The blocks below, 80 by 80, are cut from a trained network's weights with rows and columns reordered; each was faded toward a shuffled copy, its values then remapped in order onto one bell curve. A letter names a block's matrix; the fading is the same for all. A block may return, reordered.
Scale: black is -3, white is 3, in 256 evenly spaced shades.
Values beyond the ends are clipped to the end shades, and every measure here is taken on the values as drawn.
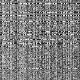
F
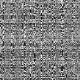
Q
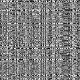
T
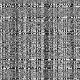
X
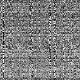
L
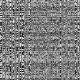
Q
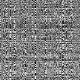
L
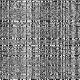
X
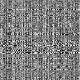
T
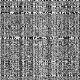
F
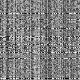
F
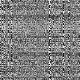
L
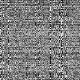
L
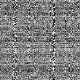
L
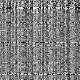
F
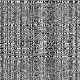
X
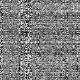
L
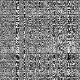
Q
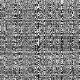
Q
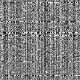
F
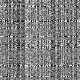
X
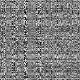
Q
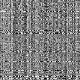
T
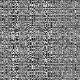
Q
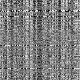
X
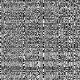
L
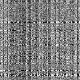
X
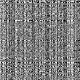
X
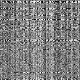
T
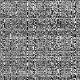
L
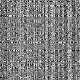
F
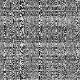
L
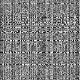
F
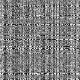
X
